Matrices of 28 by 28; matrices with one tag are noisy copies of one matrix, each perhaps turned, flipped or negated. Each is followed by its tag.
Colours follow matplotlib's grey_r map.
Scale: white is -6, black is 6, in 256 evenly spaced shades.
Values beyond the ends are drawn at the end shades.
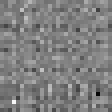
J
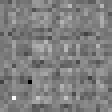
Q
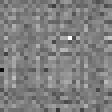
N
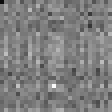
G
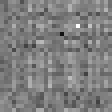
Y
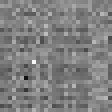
Y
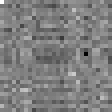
G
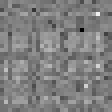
Q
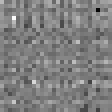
J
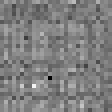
Y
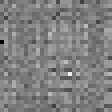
N
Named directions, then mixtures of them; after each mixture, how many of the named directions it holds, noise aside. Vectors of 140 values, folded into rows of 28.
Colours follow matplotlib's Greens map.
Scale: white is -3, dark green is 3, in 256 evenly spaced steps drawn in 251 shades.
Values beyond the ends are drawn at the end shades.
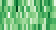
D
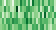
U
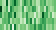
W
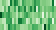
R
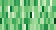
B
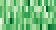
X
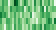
four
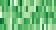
three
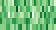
three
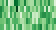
four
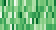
three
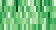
one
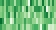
one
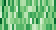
four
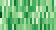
four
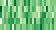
three
